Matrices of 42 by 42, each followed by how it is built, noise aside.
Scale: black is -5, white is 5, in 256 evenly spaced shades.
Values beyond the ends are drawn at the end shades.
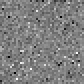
sparse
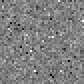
sparse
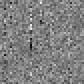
uneven columns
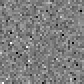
sparse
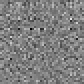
low rank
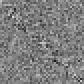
banded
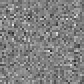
low rank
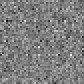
uneven rows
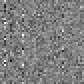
uneven columns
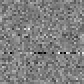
uneven rows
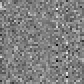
uneven columns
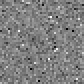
sparse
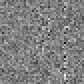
uneven columns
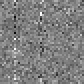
uneven columns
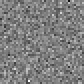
uneven columns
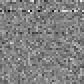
uneven rows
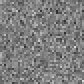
low rank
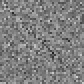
diagonal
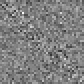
banded
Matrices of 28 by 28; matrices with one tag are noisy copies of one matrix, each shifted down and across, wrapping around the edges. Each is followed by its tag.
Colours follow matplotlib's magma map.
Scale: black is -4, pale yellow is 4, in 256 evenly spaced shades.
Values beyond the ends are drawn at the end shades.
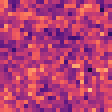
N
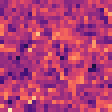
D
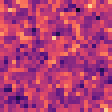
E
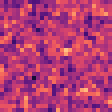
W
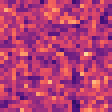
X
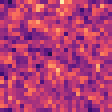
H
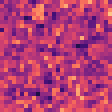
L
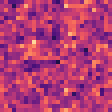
X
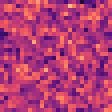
H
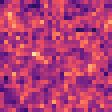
E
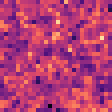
E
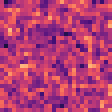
N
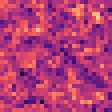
E
